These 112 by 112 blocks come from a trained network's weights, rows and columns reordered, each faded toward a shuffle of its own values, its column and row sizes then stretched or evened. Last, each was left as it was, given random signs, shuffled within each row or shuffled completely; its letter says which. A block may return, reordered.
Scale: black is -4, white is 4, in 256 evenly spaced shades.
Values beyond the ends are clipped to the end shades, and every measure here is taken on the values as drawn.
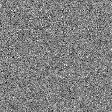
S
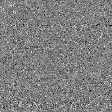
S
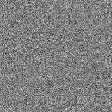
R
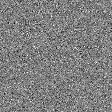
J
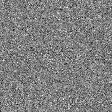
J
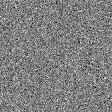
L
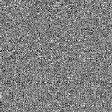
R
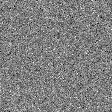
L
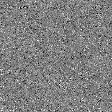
S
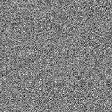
R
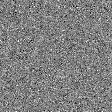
J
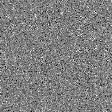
S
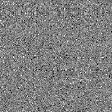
R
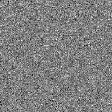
R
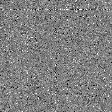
R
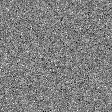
L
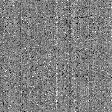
R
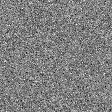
L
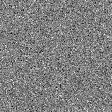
L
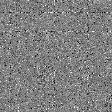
R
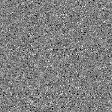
R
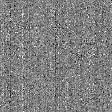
R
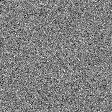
L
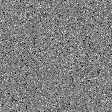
L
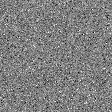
L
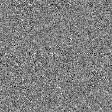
S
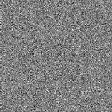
R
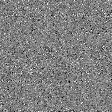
J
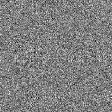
R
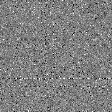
R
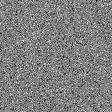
L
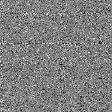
S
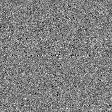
J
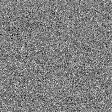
J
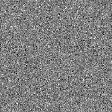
R
